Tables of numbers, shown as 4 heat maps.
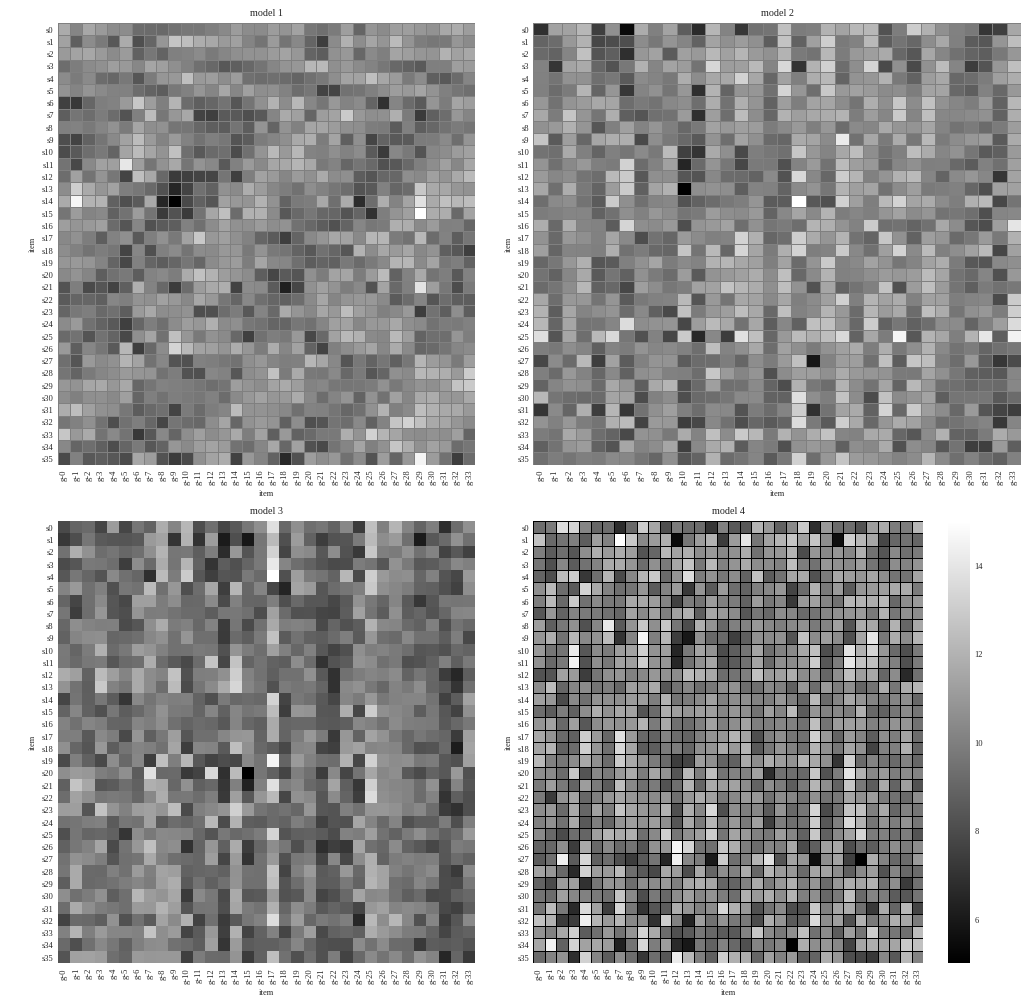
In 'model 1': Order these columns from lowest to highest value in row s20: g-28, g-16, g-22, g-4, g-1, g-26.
g-16, g-4, g-28, g-1, g-22, g-26
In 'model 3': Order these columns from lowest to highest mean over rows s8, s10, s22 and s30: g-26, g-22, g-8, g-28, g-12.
g-22, g-28, g-12, g-26, g-8
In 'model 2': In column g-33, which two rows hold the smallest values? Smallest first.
s31, s27
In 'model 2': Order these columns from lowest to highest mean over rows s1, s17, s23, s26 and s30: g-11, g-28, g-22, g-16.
g-16, g-11, g-22, g-28
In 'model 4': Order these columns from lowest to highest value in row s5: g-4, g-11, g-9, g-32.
g-11, g-9, g-32, g-4
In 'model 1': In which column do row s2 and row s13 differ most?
g-9
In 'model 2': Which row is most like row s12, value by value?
s32
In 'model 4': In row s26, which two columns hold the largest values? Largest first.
g-12, g-13
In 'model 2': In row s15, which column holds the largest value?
g-20
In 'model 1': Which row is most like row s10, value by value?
s6
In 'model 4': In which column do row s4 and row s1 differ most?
g-7
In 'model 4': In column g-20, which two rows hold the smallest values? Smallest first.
s20, s24
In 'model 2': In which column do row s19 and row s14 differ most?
g-18
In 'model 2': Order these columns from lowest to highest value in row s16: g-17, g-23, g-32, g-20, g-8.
g-17, g-8, g-32, g-20, g-23
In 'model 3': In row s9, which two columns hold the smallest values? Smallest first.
g-13, g-33
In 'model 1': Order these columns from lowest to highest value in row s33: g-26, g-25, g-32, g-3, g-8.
g-3, g-8, g-32, g-26, g-25
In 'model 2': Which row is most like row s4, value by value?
s33
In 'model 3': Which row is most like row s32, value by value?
s0
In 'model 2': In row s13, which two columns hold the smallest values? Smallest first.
g-10, g-31
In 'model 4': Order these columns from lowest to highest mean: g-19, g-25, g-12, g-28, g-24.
g-12, g-25, g-19, g-28, g-24
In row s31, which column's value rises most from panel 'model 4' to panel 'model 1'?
g-29
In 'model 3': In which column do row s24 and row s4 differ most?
g-17
